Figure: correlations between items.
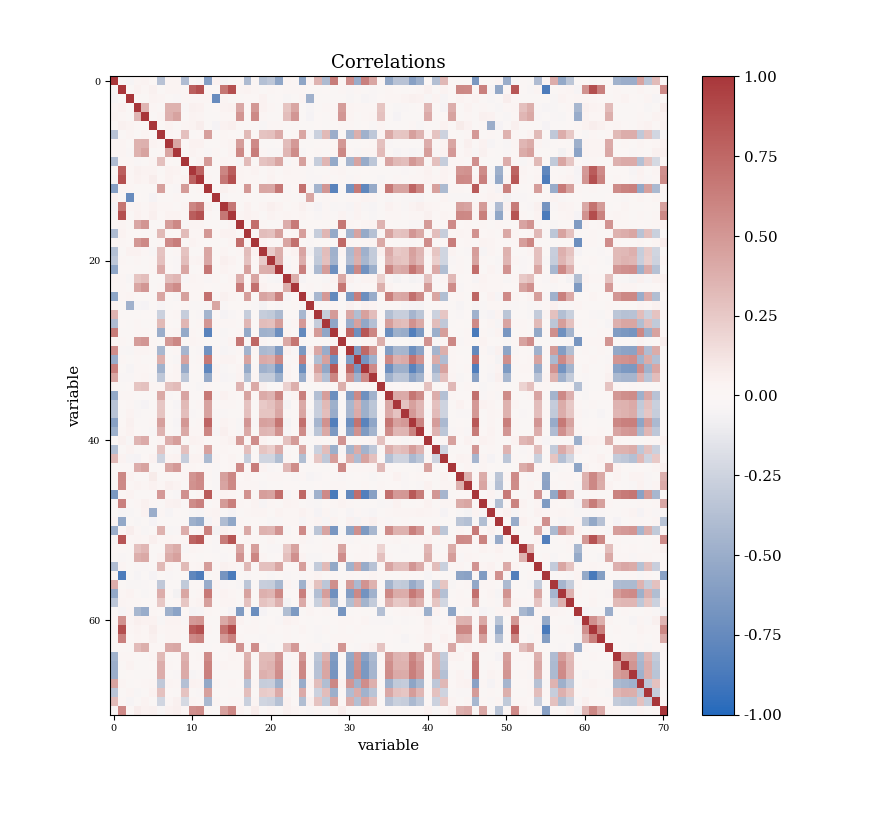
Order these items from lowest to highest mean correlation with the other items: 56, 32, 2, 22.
32, 56, 2, 22
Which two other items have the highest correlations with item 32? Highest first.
28, 30
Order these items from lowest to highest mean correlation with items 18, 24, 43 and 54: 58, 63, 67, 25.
67, 25, 58, 63
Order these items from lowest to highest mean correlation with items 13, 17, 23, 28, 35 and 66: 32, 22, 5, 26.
32, 26, 5, 22
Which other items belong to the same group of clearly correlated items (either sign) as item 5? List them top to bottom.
48
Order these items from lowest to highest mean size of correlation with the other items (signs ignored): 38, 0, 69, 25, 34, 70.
25, 34, 70, 69, 0, 38
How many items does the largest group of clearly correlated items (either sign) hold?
35
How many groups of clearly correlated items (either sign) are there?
5
